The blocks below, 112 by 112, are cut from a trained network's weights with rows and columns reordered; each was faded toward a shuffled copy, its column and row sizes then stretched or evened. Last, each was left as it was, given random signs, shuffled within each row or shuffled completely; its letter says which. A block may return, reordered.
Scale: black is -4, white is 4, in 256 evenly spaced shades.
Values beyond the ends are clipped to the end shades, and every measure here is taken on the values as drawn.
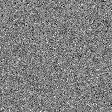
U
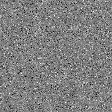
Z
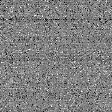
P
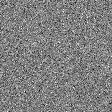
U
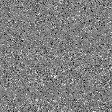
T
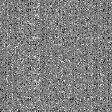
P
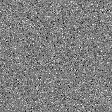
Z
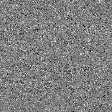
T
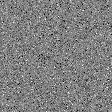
U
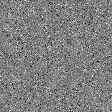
U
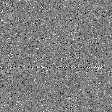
T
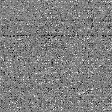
P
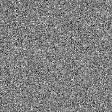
T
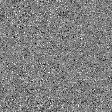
T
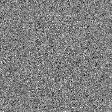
T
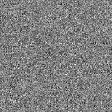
P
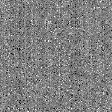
P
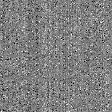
P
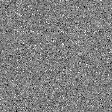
T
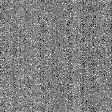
P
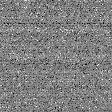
Z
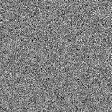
P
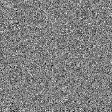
P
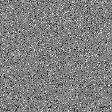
T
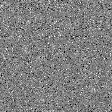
Z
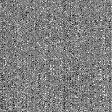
P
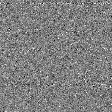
Z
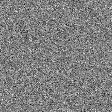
Z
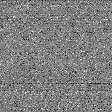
Z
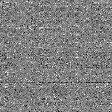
P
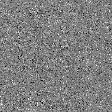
T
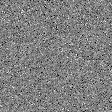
U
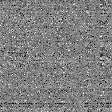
P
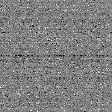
P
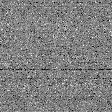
Z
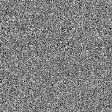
T
